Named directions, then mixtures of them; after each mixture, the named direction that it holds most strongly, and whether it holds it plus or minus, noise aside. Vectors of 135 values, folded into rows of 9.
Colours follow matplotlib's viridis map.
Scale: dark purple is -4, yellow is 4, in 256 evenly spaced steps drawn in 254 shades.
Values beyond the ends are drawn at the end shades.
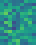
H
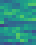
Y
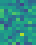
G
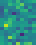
G, minus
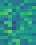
H, plus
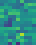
G, plus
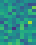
H, plus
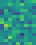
G, minus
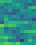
Y, minus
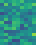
H, minus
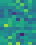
G, minus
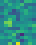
G, minus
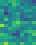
Y, minus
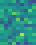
G, plus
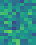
H, plus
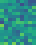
G, plus
